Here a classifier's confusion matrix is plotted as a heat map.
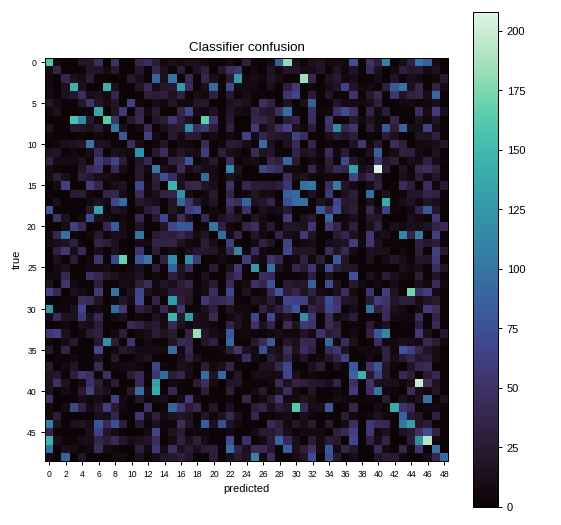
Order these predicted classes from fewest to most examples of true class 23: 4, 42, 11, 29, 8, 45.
42, 8, 45, 4, 11, 29
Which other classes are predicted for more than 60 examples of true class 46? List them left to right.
0, 22, 28, 37, 45
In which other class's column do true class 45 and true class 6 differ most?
29
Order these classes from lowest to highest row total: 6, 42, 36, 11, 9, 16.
36, 9, 11, 16, 6, 42
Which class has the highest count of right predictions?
46
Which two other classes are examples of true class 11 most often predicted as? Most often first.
40, 19
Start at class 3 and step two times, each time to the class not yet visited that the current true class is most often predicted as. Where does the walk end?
19
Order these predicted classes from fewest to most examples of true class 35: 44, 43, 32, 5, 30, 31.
5, 30, 32, 31, 44, 43
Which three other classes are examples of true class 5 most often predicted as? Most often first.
32, 10, 26
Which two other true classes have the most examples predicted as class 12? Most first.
24, 9
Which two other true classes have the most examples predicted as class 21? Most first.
38, 44
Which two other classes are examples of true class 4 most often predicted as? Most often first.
47, 30
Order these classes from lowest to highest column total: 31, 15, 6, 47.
31, 47, 6, 15
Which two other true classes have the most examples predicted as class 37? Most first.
13, 38
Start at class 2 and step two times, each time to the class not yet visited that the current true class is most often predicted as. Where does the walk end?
15
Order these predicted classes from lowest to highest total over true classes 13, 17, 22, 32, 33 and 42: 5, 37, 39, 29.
5, 39, 29, 37
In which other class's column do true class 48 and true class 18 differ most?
6
